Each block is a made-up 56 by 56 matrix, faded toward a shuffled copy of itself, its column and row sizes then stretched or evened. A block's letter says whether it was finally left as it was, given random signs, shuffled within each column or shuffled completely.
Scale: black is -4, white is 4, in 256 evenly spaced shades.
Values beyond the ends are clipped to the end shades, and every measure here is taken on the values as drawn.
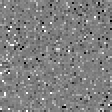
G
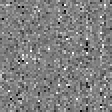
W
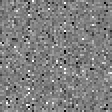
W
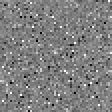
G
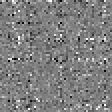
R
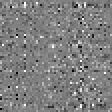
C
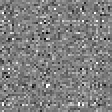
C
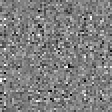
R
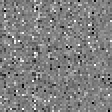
W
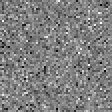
W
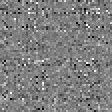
R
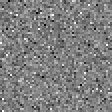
G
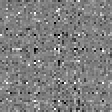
R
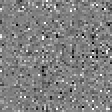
R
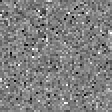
G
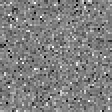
G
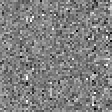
W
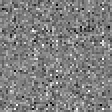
R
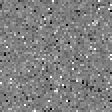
G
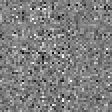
R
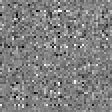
R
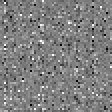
W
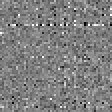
R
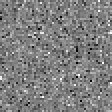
G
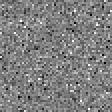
G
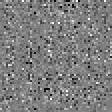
R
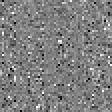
W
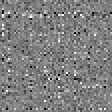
C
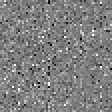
W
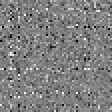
R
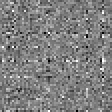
C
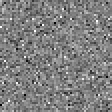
G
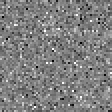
G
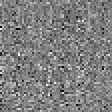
C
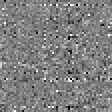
R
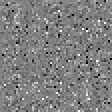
W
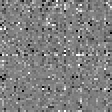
R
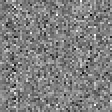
W
